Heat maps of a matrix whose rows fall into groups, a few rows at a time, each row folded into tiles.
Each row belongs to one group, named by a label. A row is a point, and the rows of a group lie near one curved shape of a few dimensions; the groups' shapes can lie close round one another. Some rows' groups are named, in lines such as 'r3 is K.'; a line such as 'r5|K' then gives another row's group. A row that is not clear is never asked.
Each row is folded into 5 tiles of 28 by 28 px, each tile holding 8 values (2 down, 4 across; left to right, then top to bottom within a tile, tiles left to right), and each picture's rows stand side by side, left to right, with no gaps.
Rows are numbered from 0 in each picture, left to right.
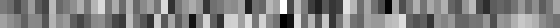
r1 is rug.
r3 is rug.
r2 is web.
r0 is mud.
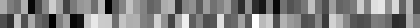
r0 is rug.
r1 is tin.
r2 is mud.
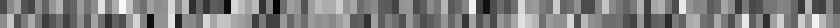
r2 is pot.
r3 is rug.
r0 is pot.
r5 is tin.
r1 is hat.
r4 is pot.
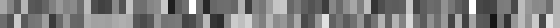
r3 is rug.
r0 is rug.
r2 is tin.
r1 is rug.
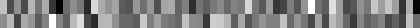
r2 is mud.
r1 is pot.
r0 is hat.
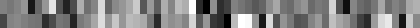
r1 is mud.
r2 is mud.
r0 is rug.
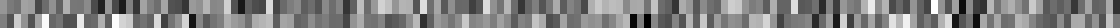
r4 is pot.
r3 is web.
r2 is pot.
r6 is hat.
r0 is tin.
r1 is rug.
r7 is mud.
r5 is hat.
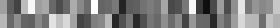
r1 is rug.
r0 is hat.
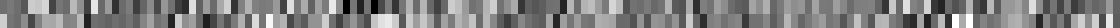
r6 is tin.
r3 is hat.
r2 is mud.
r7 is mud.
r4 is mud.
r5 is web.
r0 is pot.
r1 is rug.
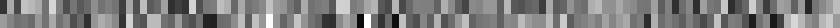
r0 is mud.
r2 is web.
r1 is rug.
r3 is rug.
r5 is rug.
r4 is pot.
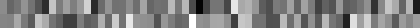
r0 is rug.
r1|hat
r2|pot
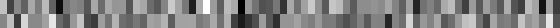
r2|mud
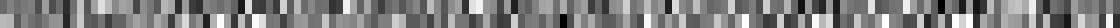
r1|tin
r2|web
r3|pot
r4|web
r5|tin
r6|tin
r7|mud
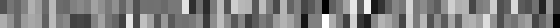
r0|mud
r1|pot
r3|hat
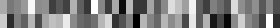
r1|mud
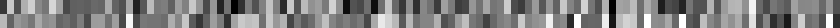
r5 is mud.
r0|mud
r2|mud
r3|rug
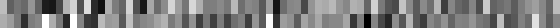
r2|pot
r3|web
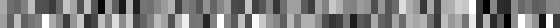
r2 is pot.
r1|tin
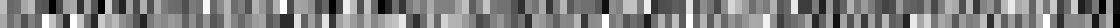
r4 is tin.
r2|web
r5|hat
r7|hat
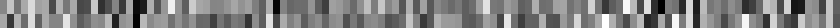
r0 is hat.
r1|mud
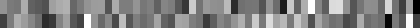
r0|web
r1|rug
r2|mud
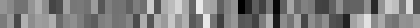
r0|hat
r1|hat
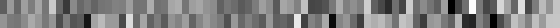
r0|mud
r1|pot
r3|rug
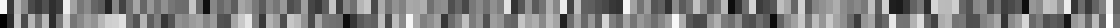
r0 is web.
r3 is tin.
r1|mud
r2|rug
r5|rug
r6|hat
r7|tin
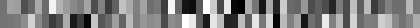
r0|pot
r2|tin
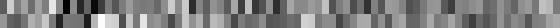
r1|pot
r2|hat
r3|pot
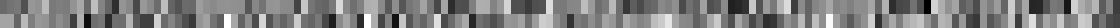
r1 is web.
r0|pot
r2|web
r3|rug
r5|rug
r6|hat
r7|hat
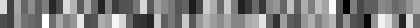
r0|web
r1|web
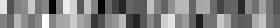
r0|web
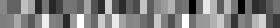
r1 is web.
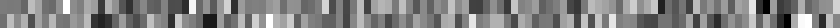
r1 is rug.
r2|pot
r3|hat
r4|hat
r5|mud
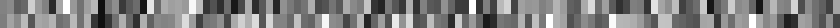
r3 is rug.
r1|mud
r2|tin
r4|hat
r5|hat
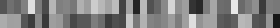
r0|mud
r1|hat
